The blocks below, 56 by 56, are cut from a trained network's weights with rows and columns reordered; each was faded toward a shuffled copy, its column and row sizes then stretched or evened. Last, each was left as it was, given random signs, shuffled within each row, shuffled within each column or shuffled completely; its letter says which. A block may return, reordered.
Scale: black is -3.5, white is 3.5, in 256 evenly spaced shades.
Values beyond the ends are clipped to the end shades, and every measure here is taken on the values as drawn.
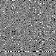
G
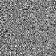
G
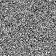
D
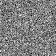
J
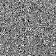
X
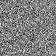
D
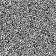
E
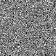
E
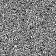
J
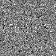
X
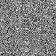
G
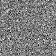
X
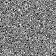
D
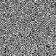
G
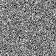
J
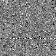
X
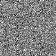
X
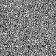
G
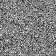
J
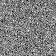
J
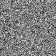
J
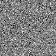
E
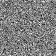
D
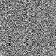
G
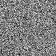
J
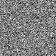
X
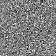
E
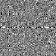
G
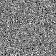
D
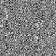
G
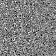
E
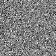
E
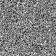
J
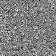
X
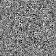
X
